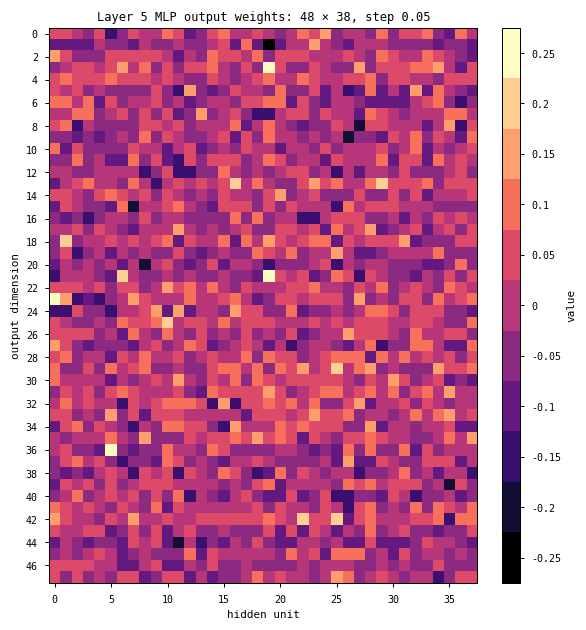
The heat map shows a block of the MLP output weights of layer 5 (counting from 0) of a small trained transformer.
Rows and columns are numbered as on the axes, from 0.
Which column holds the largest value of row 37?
26
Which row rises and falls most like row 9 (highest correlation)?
3
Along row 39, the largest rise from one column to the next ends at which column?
36
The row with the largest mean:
42
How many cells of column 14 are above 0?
16
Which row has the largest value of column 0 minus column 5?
23
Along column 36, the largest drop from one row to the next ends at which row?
8
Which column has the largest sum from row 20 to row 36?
28
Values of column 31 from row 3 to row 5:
0.05 0.05 -0.1
